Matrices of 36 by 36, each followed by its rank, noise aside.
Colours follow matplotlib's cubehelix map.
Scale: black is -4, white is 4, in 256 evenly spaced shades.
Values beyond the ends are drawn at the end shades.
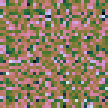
six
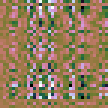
two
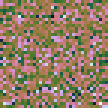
eight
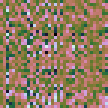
four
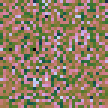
eight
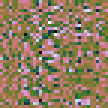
six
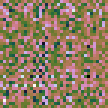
six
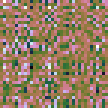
four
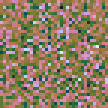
eight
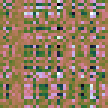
two
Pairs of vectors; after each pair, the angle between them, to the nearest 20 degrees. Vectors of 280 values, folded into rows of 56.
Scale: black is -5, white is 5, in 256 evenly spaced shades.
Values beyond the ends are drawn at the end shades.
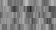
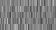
80 degrees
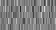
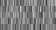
140 degrees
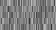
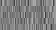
60 degrees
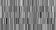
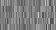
100 degrees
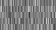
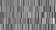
100 degrees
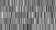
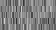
120 degrees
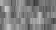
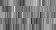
140 degrees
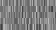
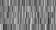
140 degrees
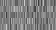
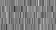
140 degrees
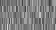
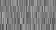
100 degrees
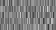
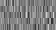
140 degrees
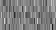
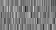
140 degrees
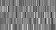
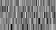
160 degrees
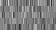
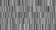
120 degrees
